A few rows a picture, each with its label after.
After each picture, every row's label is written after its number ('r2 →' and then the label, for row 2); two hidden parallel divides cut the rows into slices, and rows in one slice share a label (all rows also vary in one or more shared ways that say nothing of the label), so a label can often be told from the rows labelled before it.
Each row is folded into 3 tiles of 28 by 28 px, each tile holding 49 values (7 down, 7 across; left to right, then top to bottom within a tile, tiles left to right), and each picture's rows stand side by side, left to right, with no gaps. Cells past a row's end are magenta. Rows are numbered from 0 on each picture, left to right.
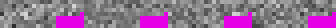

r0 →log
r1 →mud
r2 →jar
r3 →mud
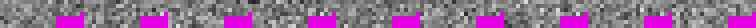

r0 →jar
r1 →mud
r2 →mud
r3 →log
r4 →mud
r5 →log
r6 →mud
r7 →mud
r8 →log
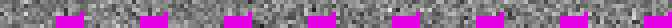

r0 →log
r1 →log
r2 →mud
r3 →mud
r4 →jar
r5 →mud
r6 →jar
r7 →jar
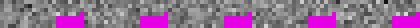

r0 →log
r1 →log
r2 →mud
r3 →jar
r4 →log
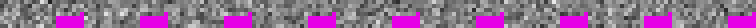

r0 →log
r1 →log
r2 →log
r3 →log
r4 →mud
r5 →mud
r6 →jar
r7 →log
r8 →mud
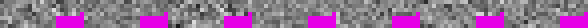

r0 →log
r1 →mud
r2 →log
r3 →mud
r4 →mud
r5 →log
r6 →mud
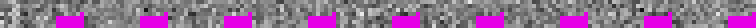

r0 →jar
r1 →mud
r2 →jar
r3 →jar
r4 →log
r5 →jar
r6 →jar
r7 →log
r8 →mud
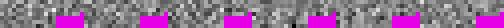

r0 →jar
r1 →jar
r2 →jar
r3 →log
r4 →log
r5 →jar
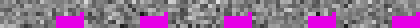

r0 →jar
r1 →jar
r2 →jar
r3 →log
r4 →mud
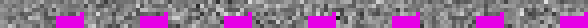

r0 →mud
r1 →mud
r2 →log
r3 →jar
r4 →jar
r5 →log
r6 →mud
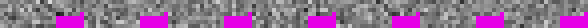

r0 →jar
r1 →jar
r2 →jar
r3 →log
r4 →jar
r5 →mud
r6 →mud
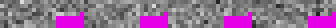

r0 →mud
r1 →mud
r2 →log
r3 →log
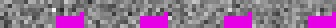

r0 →jar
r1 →log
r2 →log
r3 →jar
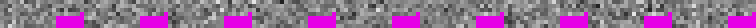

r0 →jar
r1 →log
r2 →jar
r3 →jar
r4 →mud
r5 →mud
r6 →jar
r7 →jar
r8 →log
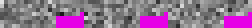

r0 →jar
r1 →log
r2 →mud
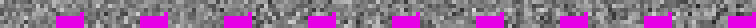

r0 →mud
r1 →jar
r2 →mud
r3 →jar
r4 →jar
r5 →mud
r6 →log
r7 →jar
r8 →log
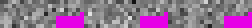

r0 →log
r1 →log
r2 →mud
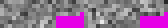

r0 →mud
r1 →mud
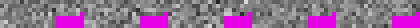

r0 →mud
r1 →mud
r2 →log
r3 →mud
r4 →mud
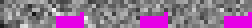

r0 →log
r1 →log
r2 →mud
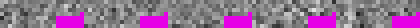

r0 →jar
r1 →log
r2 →mud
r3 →jar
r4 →jar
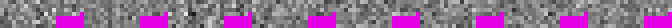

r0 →jar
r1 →mud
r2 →jar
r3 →mud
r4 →log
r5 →mud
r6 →log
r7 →mud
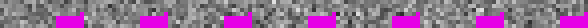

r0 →log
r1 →log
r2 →mud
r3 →mud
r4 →log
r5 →log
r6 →jar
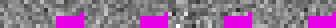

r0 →log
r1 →mud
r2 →jar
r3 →mud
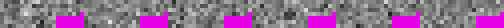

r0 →mud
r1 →mud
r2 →log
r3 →mud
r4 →jar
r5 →mud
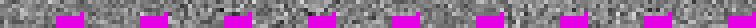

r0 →mud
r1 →mud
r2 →log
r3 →jar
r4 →mud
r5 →mud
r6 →jar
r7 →mud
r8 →mud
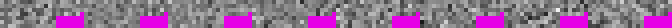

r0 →jar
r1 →jar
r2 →mud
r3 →log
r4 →log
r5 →log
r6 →jar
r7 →log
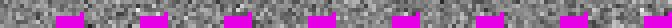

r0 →mud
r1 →mud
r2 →log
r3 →mud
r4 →mud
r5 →mud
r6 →log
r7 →log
